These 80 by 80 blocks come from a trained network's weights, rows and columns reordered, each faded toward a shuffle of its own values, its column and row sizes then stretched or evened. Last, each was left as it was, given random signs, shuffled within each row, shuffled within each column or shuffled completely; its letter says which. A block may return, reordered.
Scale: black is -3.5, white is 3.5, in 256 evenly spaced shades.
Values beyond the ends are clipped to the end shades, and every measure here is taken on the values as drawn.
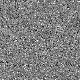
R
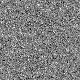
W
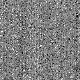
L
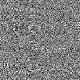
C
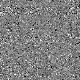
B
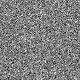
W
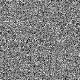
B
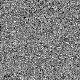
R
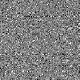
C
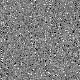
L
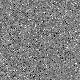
W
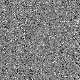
L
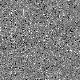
L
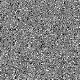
B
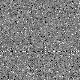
R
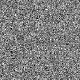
C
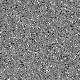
W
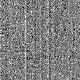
C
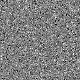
L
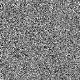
B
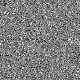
R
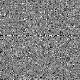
C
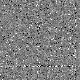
B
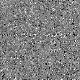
B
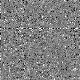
C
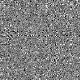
C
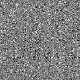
C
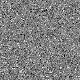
R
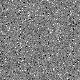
L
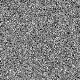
L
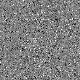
B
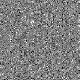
C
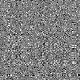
C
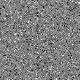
L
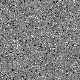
W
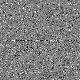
R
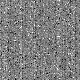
L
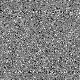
R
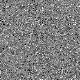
B
